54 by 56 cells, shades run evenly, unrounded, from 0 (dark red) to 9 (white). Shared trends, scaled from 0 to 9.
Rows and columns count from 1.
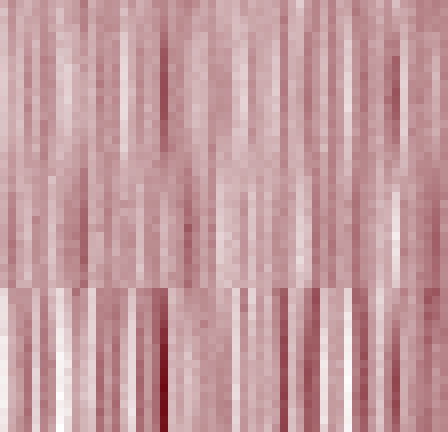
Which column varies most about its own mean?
21
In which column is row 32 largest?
50
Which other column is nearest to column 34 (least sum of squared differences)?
37
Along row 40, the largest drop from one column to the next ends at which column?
45
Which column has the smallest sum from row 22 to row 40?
55
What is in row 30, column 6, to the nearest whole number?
5
